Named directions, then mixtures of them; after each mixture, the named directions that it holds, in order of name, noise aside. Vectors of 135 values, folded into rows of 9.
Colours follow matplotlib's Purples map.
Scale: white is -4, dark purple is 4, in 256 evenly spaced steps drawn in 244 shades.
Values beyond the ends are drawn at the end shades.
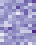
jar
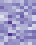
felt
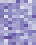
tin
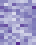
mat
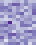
felt, mat, tin.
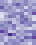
felt.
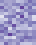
felt, tin.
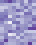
felt, tin.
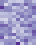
felt, mat.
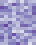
felt, mat, tin.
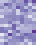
felt, jar, mat.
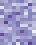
jar, mat.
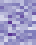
felt.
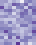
felt, jar, mat.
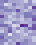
felt, mat.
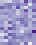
felt, jar, tin.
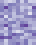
mat, tin.
